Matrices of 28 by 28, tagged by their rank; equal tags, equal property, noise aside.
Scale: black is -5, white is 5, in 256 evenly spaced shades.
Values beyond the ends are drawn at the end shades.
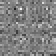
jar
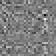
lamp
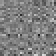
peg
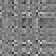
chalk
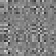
peg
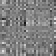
chalk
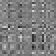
chalk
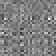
chalk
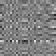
chalk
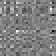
chalk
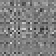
peg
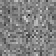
jar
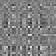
chalk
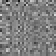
lamp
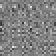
jar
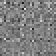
peg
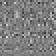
lamp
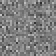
lamp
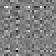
chalk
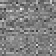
lamp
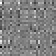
chalk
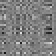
chalk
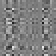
chalk
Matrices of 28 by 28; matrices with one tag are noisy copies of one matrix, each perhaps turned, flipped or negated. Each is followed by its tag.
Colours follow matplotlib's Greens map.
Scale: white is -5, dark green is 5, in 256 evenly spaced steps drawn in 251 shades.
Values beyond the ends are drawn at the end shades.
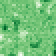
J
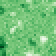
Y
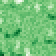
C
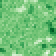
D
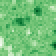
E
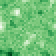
Y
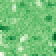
C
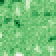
C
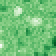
E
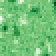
J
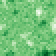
Y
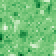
J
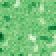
C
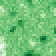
Y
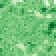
D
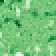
C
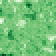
J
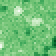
E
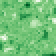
J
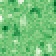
J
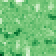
C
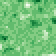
J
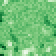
D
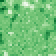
D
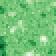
Y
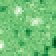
E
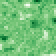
J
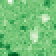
E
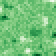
J
